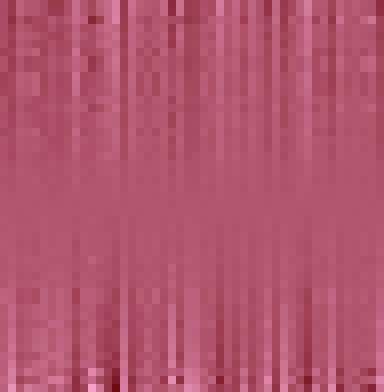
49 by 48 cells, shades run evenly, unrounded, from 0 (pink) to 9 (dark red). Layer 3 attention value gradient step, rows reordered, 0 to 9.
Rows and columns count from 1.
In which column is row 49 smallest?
12
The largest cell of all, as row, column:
49, 15
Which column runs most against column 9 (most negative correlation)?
38
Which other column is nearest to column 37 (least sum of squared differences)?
27
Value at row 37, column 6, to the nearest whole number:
4
